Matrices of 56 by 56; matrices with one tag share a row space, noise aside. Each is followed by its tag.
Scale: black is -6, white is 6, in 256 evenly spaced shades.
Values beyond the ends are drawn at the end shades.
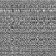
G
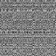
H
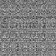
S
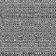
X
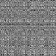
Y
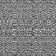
H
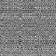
X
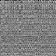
X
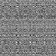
S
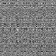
S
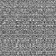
S
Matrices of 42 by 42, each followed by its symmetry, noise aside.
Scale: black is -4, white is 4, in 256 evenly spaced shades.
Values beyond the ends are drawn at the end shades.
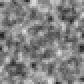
same after a half turn.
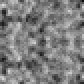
mirrored top to bottom.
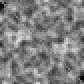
same after a half turn.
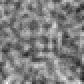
antisymmetric.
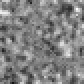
no symmetry.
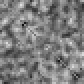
symmetric.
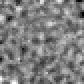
antisymmetric.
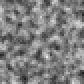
antisymmetric.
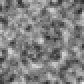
symmetric.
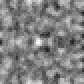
mirrored top to bottom.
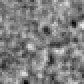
antisymmetric.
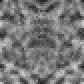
mirrored left to right.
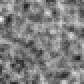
symmetric across the other diagonal.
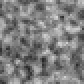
antisymmetric.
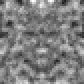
mirrored left to right.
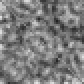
symmetric across the other diagonal.
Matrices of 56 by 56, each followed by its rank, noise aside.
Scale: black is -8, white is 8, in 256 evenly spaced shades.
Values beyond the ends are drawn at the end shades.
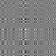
one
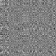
four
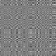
two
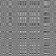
one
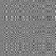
two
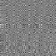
four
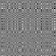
one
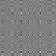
one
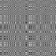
one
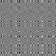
one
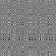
two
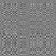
two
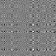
two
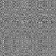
four
